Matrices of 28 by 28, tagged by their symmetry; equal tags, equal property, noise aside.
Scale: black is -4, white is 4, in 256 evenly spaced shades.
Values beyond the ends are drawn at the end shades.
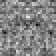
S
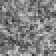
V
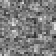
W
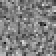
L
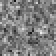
V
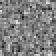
L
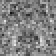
S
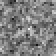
V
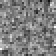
L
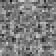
S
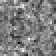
W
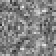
W
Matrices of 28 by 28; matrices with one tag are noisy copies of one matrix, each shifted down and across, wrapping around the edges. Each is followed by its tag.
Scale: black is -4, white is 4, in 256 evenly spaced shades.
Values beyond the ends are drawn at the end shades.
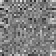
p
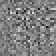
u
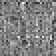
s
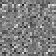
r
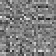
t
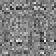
t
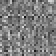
s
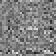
t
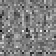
s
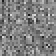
s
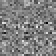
u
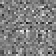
r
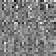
s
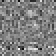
p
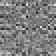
t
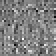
s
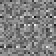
r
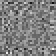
u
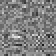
p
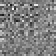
u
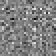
u
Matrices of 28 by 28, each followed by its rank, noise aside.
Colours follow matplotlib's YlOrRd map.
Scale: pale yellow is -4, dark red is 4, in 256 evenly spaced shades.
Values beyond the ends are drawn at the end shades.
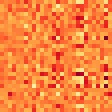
four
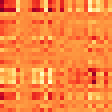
two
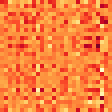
four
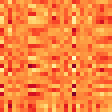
two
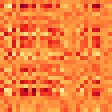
two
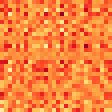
three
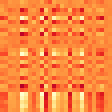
one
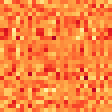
four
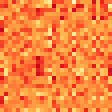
four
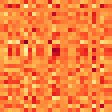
three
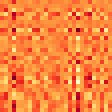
two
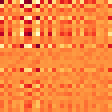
one
